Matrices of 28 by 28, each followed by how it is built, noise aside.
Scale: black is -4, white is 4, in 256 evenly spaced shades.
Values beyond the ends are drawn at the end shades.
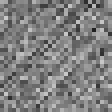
Hankel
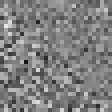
lower triangular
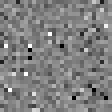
sparse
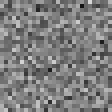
noise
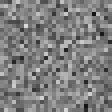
noise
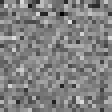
uneven rows
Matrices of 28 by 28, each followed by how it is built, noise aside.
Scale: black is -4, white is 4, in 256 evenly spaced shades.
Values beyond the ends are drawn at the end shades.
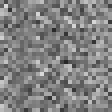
repeating rows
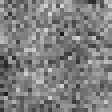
smooth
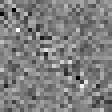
banded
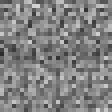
repeating columns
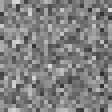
repeating rows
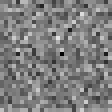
repeating columns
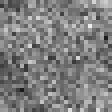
smooth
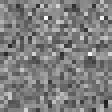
repeating columns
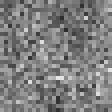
smooth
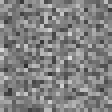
repeating rows
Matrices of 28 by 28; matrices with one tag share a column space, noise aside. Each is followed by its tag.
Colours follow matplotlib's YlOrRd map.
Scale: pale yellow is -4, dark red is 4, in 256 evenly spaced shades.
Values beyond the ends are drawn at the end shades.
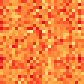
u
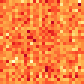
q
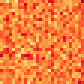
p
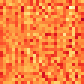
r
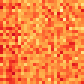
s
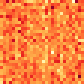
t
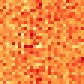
u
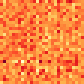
q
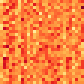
u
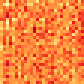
s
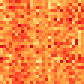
u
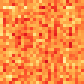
r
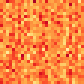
p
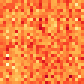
s
